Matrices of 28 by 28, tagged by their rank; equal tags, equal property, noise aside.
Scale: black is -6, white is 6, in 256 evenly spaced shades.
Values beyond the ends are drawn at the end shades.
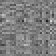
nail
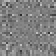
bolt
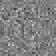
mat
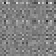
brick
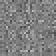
nail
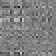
brick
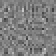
bolt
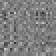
brick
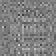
nail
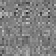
bolt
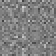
mat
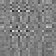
brick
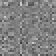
mat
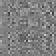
bolt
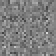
mat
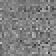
bolt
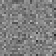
nail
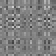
brick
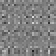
brick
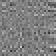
nail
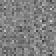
bolt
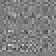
bolt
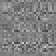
nail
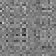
nail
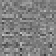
nail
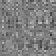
bolt
